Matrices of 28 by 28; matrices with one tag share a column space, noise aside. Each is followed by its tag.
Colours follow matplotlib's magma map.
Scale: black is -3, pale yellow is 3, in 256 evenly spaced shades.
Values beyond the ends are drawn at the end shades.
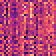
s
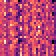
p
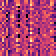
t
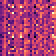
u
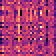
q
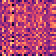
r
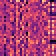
p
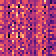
u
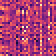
q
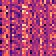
u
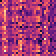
q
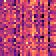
t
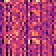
p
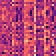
q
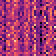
q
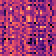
q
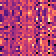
q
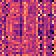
s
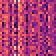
r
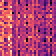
t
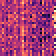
t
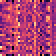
r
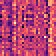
t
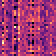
q
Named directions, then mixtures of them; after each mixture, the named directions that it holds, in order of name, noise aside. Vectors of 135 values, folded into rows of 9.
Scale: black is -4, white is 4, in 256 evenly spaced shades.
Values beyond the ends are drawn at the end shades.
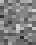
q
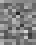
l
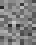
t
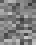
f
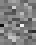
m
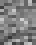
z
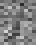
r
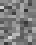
r, z.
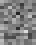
l, r.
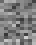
f.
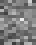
z.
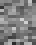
z.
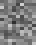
f, t.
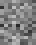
m, t.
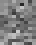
t, z.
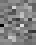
m.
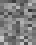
f, q, r.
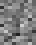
m, r, z.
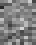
q, t, z.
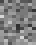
q.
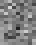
f, l, r.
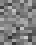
l, r, z.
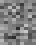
l, r.
